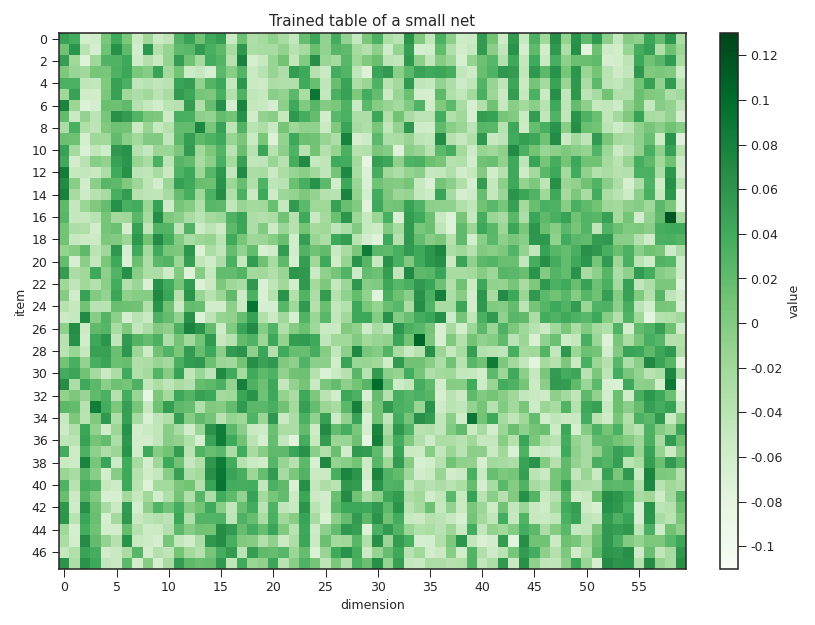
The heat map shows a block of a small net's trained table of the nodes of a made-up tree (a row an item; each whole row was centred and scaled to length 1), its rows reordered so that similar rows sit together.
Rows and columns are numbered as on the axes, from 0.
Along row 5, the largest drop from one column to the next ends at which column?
25
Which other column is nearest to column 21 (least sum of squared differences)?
10
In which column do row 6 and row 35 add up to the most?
15
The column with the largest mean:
23
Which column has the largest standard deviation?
2
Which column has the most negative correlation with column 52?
55
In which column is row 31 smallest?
59
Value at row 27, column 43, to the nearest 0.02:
-0.04
